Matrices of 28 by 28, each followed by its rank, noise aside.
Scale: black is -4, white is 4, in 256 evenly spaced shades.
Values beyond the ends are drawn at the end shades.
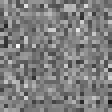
eight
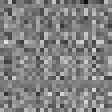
three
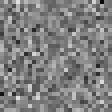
eight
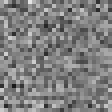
eight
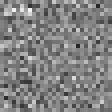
eight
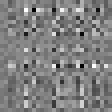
two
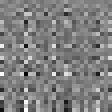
two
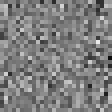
eight
